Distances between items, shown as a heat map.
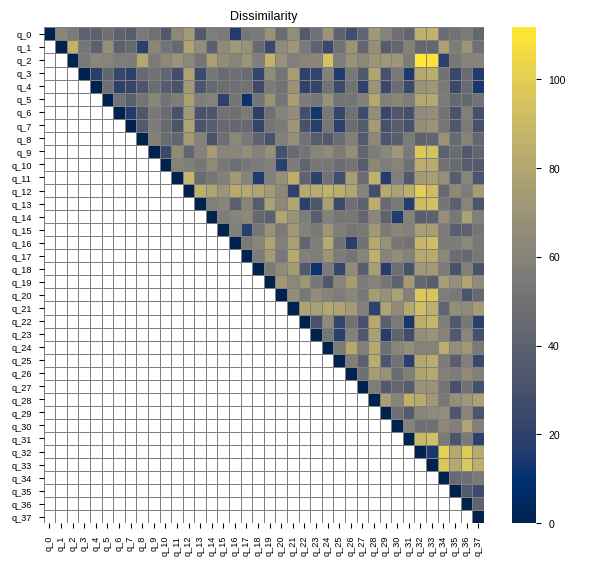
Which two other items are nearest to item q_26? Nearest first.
q_16, q_0
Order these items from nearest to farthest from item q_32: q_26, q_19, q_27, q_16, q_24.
q_19, q_24, q_27, q_26, q_16
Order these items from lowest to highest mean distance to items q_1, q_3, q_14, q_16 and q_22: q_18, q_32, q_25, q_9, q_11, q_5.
q_25, q_18, q_11, q_5, q_9, q_32
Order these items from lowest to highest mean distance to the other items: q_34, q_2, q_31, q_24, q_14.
q_31, q_14, q_34, q_24, q_2
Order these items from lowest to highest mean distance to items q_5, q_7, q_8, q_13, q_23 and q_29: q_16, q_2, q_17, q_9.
q_17, q_16, q_9, q_2
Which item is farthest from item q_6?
q_12
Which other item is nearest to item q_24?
q_1
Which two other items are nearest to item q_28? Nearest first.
q_21, q_12
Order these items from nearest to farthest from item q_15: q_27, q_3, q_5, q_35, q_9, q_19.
q_5, q_35, q_3, q_27, q_9, q_19
